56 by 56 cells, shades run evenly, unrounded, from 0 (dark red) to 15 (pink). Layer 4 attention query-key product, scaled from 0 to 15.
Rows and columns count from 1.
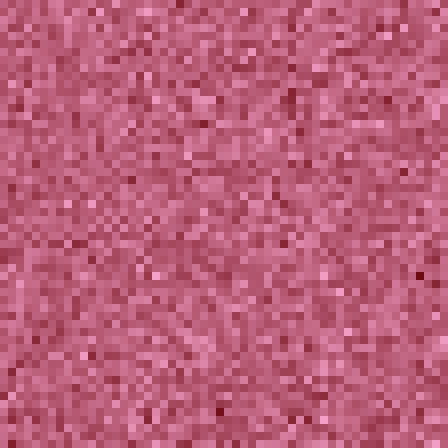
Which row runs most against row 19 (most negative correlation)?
55
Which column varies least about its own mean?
6
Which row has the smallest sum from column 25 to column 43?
22
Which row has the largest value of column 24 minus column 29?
8
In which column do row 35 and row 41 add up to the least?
53
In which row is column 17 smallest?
23
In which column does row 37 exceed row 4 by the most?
50
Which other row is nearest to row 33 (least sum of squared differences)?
48
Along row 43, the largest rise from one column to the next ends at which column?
20
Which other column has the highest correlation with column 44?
17
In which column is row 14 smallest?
3
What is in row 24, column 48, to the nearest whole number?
5
